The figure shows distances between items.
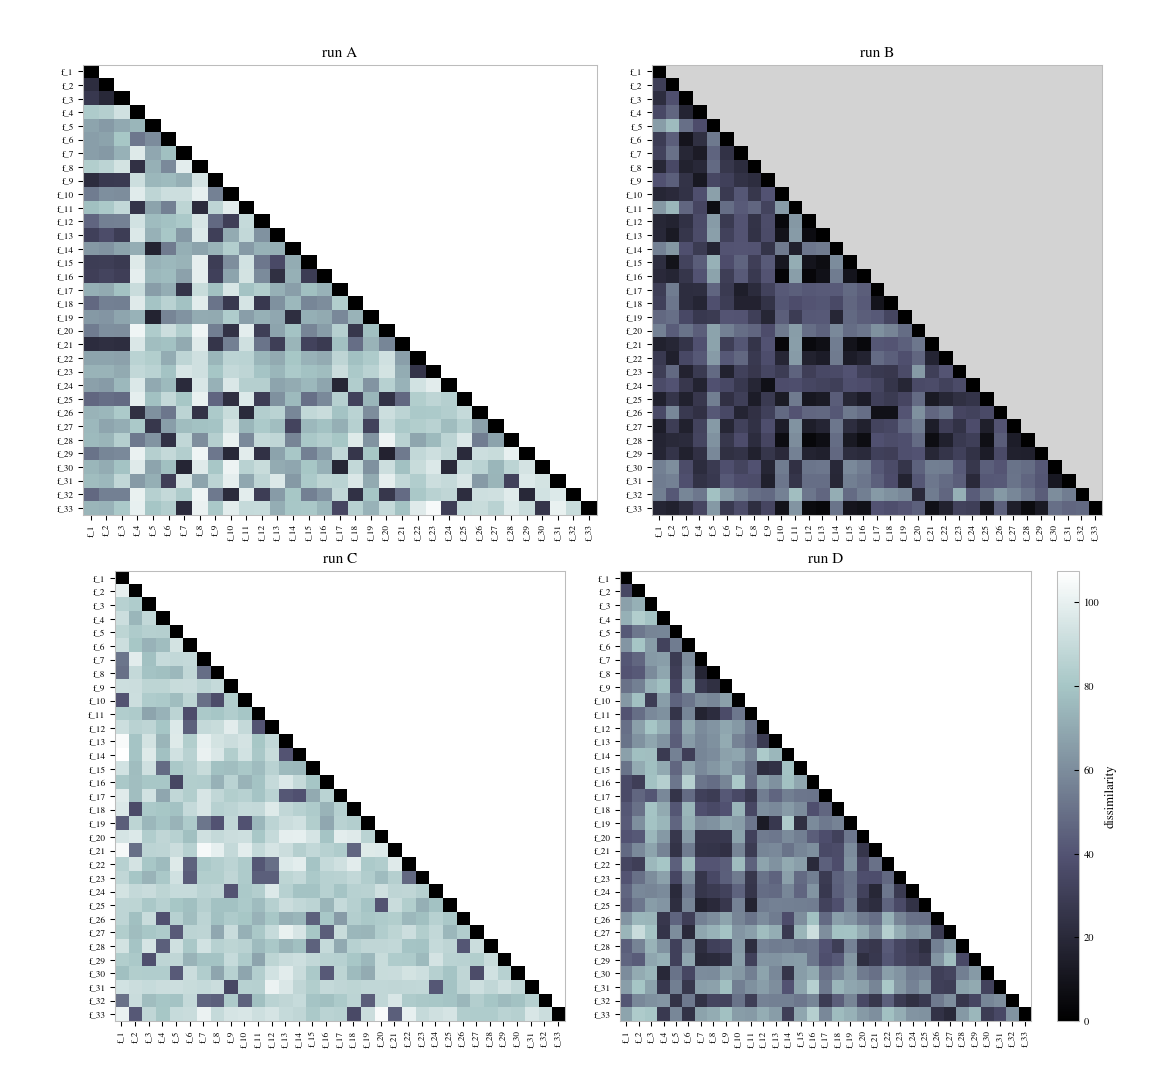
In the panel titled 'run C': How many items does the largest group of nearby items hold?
6
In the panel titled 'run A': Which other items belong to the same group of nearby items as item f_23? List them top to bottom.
f_22
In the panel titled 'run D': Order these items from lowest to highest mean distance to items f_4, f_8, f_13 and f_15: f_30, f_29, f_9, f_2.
f_30, f_29, f_9, f_2
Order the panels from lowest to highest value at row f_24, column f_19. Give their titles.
run B, run D, run A, run C
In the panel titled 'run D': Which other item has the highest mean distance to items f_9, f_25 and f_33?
f_3
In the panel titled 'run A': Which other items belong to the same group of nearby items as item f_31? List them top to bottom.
f_6, f_28
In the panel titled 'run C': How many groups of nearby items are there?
9
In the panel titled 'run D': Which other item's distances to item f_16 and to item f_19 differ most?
f_12
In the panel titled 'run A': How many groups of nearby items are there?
7
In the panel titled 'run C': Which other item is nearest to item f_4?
f_26
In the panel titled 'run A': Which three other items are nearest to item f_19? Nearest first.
f_5, f_14, f_27
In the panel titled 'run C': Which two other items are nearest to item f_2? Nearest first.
f_18, f_33
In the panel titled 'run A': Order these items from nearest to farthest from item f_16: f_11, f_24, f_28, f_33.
f_24, f_33, f_28, f_11
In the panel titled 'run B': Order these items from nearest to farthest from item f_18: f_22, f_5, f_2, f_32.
f_5, f_22, f_2, f_32
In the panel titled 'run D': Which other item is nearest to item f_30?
f_4
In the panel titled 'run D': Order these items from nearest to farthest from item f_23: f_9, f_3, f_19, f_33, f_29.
f_29, f_9, f_19, f_3, f_33
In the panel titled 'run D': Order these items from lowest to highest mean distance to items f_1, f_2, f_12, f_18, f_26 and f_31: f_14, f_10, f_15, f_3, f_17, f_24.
f_17, f_24, f_15, f_14, f_10, f_3
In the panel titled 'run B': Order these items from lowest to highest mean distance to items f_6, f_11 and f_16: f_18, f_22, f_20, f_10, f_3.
f_3, f_10, f_18, f_22, f_20
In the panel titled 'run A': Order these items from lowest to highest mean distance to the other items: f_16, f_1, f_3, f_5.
f_1, f_3, f_16, f_5
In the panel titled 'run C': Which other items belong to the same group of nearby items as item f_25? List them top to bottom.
f_20
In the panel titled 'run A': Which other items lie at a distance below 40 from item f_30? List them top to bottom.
f_7, f_17, f_24, f_33
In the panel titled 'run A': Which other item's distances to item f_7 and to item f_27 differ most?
f_33
